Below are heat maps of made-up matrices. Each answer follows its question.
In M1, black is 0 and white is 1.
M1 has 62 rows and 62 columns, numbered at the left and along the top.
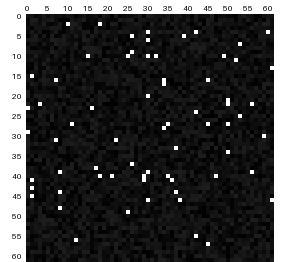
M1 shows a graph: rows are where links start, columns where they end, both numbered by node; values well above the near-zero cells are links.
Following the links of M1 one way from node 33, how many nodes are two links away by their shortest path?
1
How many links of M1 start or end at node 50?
4
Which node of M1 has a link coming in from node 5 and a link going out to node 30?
node 39
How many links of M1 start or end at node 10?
6
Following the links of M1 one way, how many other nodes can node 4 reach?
4
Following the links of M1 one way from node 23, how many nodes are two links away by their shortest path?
3
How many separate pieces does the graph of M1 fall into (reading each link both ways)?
6
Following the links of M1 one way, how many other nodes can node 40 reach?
7
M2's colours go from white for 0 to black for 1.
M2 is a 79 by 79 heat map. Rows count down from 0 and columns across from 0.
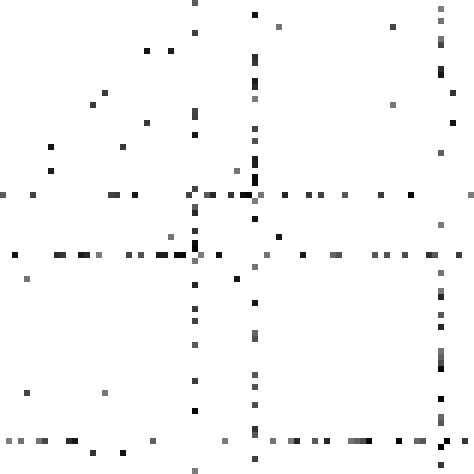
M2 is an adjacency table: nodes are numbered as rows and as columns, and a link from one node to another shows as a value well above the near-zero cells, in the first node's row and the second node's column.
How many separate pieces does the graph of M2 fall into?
4
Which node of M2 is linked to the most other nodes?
node 42
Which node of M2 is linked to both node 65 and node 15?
node 17
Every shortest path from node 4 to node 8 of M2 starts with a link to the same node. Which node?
node 46
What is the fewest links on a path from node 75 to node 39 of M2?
5
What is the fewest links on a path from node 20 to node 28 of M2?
3
